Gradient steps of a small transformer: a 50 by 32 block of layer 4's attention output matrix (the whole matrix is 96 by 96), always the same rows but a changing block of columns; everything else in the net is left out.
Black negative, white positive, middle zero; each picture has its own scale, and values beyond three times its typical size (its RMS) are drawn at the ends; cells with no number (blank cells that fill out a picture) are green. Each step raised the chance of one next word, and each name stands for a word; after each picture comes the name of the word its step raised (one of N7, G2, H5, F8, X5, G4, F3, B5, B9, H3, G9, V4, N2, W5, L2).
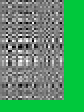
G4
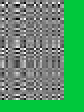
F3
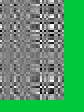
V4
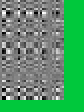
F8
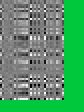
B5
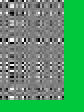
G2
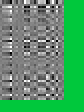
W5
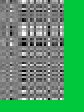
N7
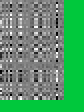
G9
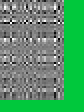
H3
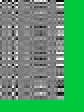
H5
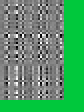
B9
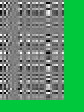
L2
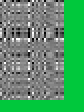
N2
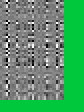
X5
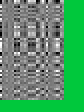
N7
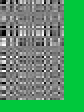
N7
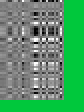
N2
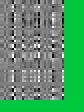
G9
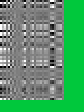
X5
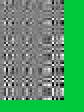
B5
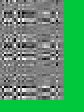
F8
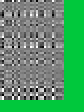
F8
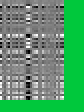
B9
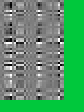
G2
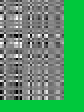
B9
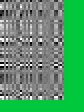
G2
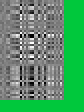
B9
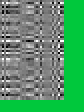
W5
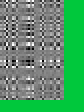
X5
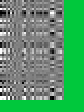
F8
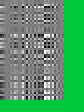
B9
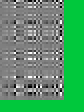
H5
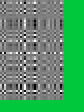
L2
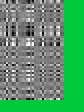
N7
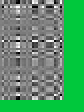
W5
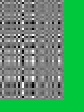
G4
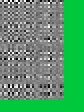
H5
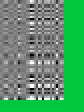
B5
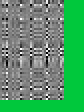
F3
